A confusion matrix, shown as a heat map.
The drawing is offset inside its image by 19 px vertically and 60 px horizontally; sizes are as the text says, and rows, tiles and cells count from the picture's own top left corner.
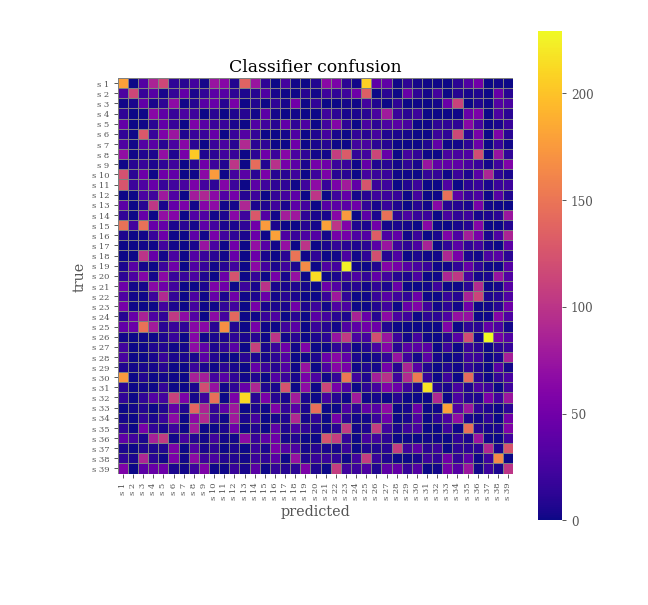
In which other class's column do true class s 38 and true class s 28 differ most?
s 25
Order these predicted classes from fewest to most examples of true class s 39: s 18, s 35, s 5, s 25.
s 18, s 25, s 5, s 35
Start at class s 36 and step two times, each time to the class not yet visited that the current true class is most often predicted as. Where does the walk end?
s 15
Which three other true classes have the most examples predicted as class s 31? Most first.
s 17, s 9, s 15
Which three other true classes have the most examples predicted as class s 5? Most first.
s 1, s 36, s 22
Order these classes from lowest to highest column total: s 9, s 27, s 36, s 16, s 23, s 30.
s 30, s 16, s 36, s 9, s 27, s 23
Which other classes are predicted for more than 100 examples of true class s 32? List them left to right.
s 6, s 10, s 13
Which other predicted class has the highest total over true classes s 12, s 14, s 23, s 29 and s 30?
s 27
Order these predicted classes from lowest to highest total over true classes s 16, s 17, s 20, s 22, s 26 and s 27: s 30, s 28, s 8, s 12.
s 28, s 30, s 8, s 12
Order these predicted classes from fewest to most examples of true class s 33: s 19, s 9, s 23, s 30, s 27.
s 19, s 23, s 30, s 27, s 9
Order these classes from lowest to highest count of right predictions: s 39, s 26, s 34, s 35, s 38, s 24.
s 34, s 24, s 39, s 26, s 35, s 38
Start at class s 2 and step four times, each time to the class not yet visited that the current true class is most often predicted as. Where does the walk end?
s 13
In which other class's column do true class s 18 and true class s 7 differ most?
s 26
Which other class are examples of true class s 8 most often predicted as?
s 23
